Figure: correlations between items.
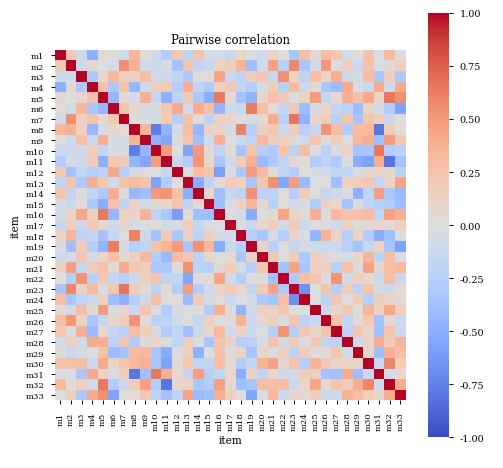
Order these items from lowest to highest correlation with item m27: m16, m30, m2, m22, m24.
m2, m30, m24, m16, m22
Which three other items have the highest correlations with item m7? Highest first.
m23, m2, m21
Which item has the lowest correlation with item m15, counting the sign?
m5
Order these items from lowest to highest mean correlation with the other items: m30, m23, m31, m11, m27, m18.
m11, m18, m31, m27, m23, m30
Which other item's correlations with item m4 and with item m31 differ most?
m14
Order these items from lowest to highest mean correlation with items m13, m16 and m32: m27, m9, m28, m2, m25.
m27, m2, m28, m25, m9
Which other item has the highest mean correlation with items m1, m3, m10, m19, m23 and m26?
m6
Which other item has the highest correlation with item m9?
m32
